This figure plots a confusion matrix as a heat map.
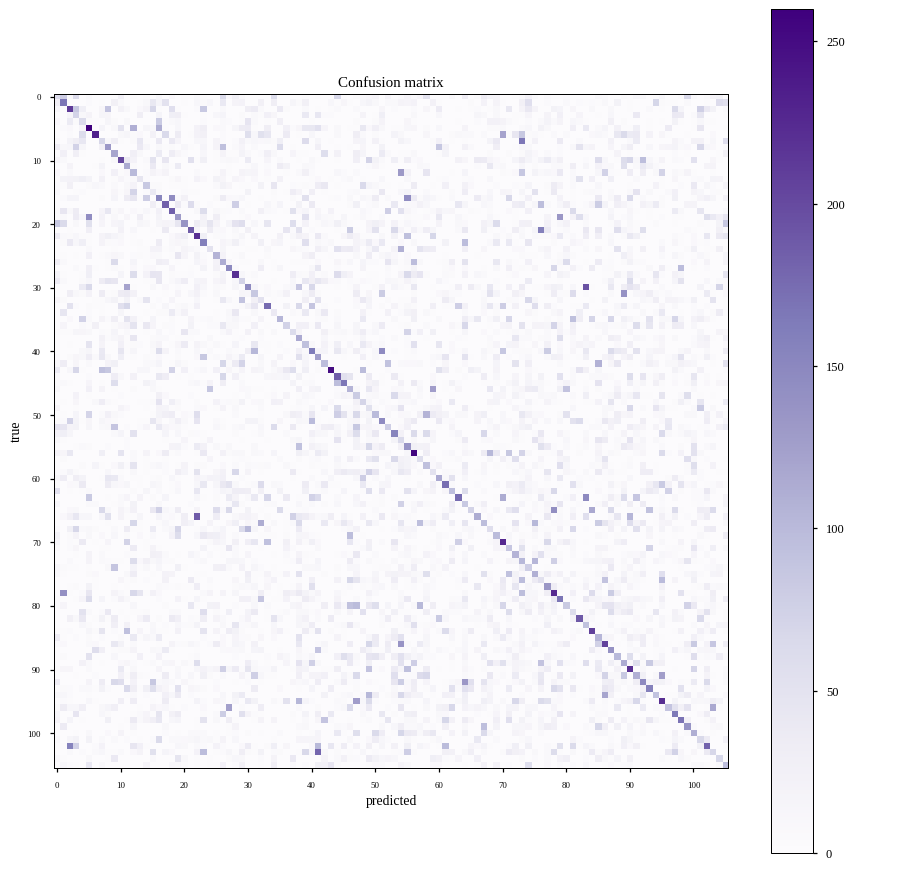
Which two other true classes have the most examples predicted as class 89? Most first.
31, 91
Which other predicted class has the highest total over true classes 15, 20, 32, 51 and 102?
2
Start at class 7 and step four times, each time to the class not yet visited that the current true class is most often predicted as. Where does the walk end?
93
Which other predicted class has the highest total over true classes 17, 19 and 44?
79
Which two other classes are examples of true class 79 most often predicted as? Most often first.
32, 5
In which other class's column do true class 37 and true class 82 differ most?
60
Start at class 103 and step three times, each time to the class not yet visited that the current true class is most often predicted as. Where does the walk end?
64
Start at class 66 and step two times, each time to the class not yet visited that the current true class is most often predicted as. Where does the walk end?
55
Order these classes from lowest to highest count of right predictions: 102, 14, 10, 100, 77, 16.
14, 100, 77, 16, 102, 10
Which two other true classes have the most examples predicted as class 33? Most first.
70, 63
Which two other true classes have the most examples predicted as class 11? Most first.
30, 84
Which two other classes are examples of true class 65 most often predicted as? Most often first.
78, 84
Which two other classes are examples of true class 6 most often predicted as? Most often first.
70, 73
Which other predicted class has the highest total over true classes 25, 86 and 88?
54
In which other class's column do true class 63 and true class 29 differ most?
83
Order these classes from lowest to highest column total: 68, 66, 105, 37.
66, 37, 68, 105
